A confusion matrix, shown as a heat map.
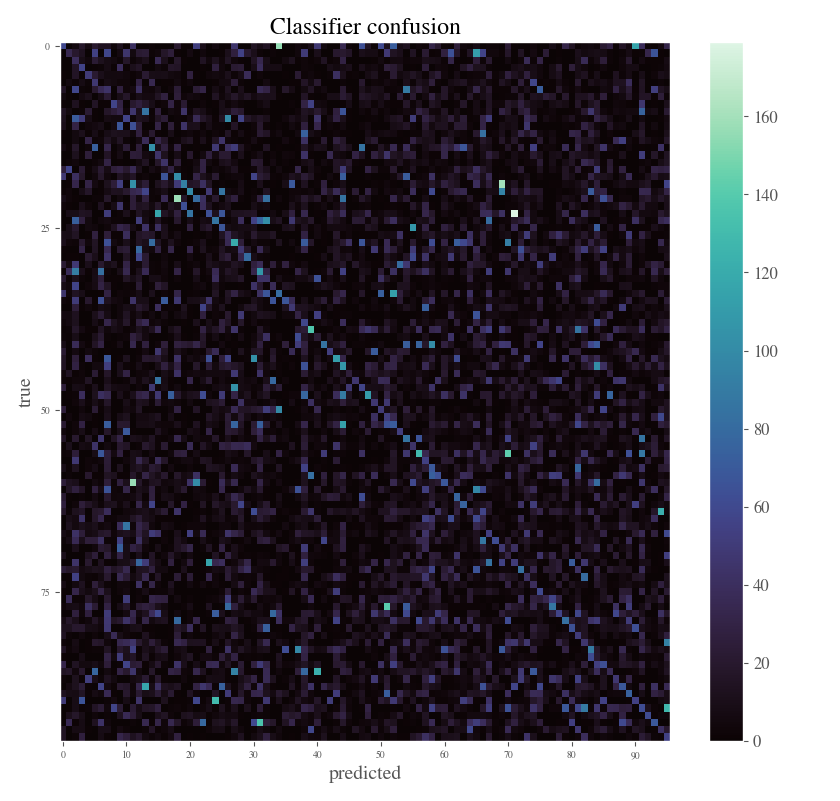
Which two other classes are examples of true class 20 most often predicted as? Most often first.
69, 25
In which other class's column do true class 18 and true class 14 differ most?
47
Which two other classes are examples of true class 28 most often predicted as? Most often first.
12, 72
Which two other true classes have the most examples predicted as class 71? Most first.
23, 88
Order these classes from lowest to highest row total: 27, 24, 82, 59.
82, 59, 24, 27
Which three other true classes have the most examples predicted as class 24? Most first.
90, 78, 14
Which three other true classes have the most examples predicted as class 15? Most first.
23, 46, 78
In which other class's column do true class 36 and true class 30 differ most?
53
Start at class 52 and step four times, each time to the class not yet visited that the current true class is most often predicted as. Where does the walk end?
37
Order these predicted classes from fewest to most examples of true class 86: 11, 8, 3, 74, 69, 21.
8, 69, 3, 21, 11, 74
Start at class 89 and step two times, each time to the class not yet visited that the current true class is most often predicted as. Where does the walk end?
94
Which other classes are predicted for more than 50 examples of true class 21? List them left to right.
18, 32, 44, 85
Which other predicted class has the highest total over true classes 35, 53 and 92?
10
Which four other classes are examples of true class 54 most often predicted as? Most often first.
91, 56, 70, 6
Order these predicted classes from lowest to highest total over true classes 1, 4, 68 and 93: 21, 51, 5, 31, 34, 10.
34, 21, 10, 51, 5, 31
